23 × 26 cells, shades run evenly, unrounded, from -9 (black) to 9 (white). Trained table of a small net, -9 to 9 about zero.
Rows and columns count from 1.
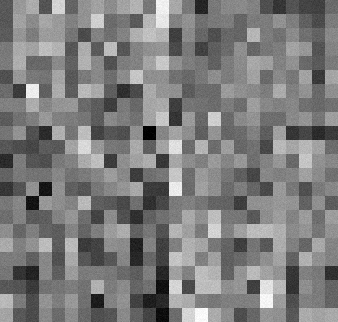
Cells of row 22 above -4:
22
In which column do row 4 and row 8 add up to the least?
14
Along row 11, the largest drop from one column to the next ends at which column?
15
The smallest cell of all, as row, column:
10, 12
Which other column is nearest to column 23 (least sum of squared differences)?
26
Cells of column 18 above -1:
14
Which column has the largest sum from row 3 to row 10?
13
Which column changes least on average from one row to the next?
18
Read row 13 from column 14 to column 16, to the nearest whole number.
5 -1 2
